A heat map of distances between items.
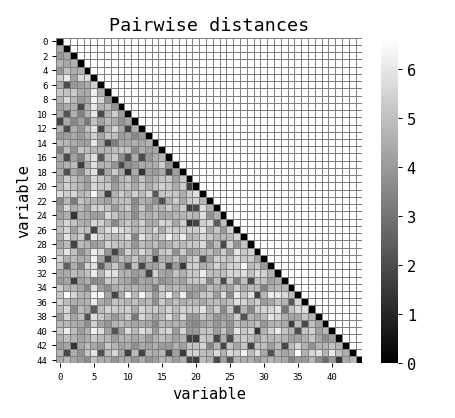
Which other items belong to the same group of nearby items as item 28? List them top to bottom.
2, 24, 33, 42
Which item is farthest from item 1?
35
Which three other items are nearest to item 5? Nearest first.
26, 37, 33
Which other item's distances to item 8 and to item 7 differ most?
21
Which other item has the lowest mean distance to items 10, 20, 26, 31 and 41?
44
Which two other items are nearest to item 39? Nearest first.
34, 36
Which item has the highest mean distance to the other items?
5
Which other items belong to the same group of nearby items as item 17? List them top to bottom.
3, 9
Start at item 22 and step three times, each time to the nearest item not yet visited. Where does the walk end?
11
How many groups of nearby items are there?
12
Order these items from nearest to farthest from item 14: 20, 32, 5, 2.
2, 20, 32, 5
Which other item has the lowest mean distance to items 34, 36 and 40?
39
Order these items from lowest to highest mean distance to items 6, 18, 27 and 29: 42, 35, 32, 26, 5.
42, 35, 32, 26, 5
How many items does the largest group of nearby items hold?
8
